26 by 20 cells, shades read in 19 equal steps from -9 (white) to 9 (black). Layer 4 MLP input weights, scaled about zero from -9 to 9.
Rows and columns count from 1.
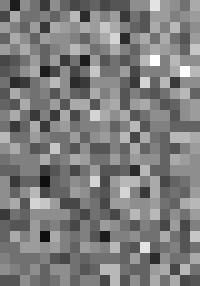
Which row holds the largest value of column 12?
20
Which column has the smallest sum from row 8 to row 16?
19
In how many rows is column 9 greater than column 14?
14
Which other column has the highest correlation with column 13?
1
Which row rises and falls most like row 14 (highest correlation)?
22
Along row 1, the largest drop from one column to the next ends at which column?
3
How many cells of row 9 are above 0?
10
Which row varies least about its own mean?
15
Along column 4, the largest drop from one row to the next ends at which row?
12
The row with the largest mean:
16
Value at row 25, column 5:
2
